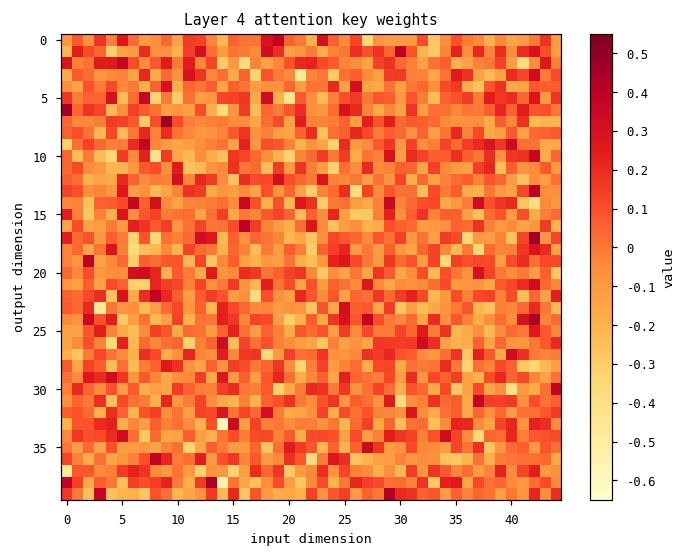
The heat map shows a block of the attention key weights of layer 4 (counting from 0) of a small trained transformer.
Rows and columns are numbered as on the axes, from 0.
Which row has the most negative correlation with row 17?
14
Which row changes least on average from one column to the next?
7
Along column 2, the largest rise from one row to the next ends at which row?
19
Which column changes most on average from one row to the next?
42
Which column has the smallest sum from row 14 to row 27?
6
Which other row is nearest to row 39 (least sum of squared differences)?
25
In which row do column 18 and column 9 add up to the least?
27
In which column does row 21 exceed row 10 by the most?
8
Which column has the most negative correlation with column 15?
5
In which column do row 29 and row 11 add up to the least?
24
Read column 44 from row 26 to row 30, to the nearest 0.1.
0.2 0 -0.1 0 0.4
